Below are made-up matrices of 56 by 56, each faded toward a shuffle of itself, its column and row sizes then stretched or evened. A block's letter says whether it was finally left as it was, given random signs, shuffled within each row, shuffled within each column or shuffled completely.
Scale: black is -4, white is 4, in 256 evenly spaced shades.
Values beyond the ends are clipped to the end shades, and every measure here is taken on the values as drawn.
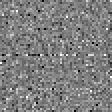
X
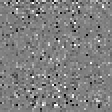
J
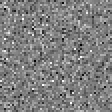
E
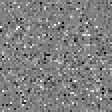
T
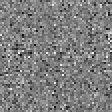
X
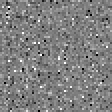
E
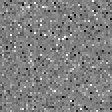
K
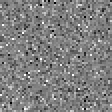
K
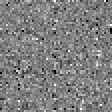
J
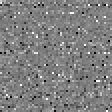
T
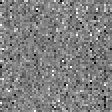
E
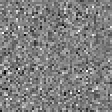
J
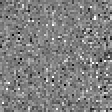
E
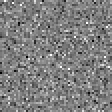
K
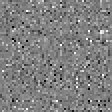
J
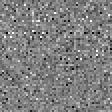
T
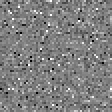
T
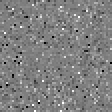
K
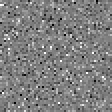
K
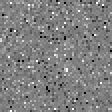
K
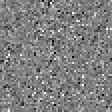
E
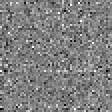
X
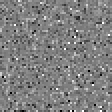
T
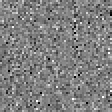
E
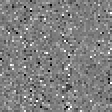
E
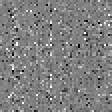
J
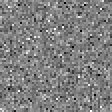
K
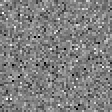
K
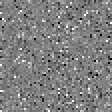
E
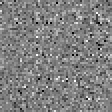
X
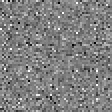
J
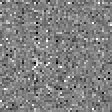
X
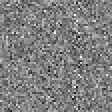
E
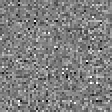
J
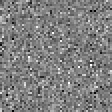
E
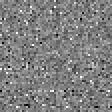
T
